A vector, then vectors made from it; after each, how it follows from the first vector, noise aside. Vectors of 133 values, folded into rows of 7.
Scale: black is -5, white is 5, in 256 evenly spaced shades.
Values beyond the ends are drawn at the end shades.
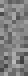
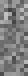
reversed, negated.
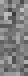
reversed, negated.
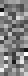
negated, scaled up.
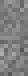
wrapped around, negated, shrunk.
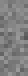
wrapped around, shrunk.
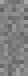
wrapped around, negated, shrunk.
